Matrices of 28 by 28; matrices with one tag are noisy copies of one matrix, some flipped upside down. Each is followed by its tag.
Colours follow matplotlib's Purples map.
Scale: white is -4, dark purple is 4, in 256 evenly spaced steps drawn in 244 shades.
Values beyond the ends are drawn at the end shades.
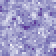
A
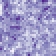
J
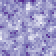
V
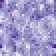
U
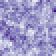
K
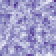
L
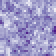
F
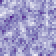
K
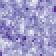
K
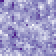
U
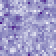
J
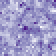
A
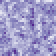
L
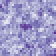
A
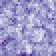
V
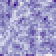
L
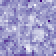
V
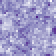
F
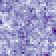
F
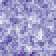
V
